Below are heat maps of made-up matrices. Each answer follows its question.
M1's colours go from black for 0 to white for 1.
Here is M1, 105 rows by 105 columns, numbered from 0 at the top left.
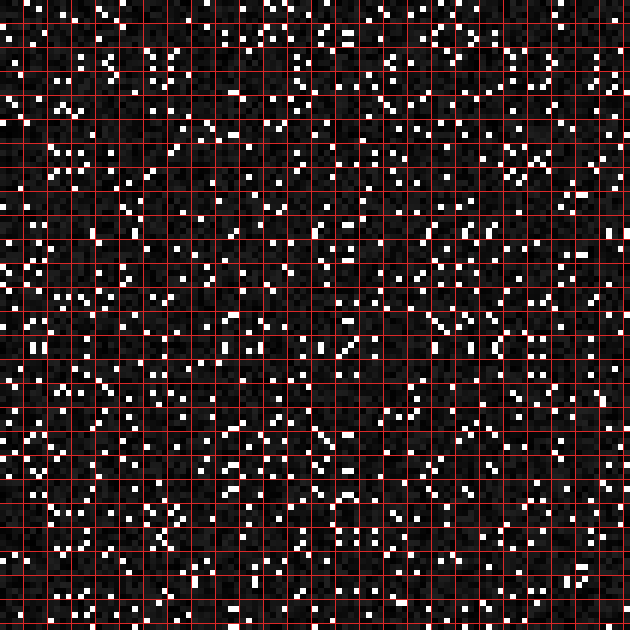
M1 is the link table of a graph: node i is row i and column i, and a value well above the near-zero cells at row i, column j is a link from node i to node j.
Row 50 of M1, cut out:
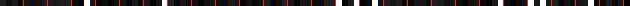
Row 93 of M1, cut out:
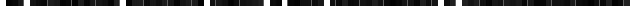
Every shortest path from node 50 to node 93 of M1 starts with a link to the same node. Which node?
node 62
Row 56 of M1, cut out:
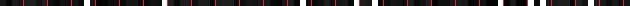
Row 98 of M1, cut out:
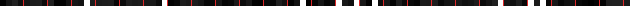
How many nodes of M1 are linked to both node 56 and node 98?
8
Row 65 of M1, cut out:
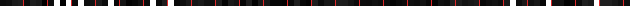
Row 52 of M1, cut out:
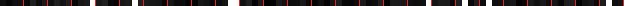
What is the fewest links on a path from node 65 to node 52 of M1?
5
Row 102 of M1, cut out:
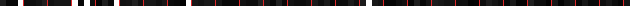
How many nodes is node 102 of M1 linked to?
6
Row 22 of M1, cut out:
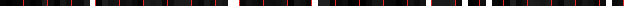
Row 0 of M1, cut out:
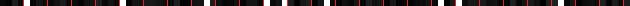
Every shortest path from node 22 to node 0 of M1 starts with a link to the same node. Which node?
node 101
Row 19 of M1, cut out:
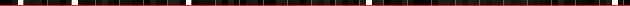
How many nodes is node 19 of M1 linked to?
5
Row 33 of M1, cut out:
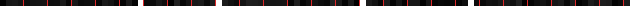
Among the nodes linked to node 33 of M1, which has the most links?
node 78
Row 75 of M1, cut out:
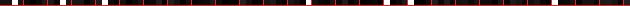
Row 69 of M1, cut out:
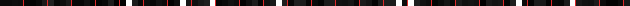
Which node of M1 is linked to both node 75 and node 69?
node 68
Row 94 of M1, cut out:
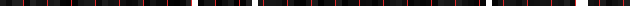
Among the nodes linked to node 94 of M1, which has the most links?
node 81
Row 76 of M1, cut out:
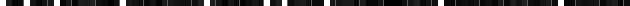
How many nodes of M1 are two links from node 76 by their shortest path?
10
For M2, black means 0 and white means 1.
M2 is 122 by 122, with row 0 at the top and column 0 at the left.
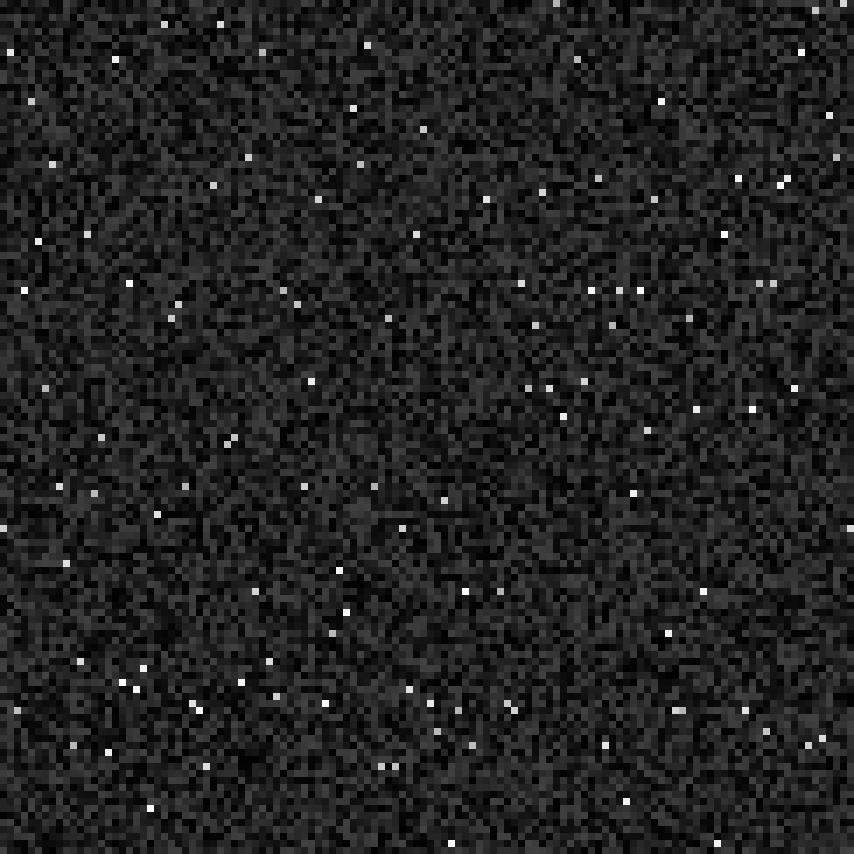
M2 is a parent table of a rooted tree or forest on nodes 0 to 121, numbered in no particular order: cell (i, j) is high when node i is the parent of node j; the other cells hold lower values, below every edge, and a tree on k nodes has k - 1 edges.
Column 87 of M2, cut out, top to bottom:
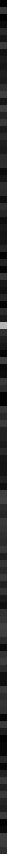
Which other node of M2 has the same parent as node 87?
76
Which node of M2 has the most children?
101
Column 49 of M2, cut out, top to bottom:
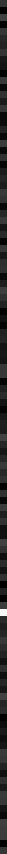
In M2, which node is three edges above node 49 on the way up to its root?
100
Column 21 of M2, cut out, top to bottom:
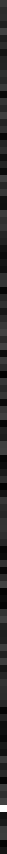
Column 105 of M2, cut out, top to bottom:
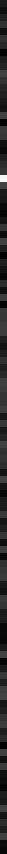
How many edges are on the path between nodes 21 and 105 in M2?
8
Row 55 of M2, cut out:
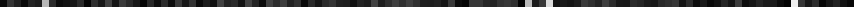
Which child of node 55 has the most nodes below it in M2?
75
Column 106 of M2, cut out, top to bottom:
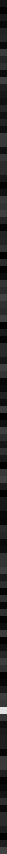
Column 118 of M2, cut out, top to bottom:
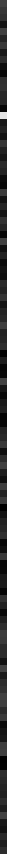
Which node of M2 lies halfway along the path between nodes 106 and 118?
69
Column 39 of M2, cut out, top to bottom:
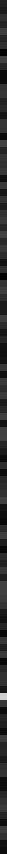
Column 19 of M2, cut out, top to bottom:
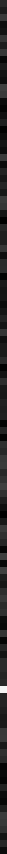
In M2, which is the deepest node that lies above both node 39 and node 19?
98
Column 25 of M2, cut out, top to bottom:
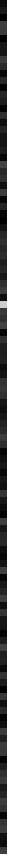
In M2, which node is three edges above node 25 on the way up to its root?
28
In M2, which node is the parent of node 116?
1
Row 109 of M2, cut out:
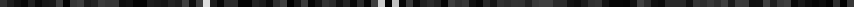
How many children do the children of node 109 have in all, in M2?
2
